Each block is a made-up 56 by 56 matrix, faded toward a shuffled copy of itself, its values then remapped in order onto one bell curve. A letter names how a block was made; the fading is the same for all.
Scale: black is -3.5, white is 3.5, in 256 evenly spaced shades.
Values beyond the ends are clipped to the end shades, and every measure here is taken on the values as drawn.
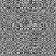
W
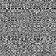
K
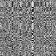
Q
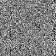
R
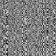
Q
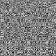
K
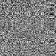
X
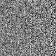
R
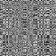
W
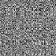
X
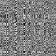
Q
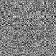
X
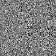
R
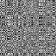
W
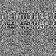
K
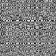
K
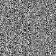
R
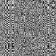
Q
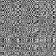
W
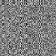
Q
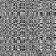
W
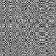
W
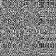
X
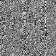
R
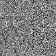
R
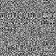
X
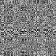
K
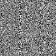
R
